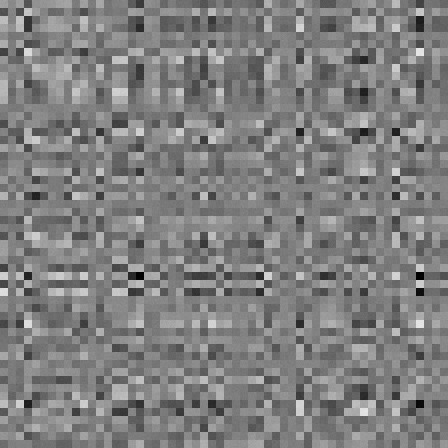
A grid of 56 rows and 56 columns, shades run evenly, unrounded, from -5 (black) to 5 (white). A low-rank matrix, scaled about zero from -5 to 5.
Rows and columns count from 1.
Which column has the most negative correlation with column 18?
34
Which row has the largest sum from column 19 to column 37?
41
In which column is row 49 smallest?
46
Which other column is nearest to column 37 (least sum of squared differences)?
36
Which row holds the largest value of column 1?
37
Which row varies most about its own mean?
35
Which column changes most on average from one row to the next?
53
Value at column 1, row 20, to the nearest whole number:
-1
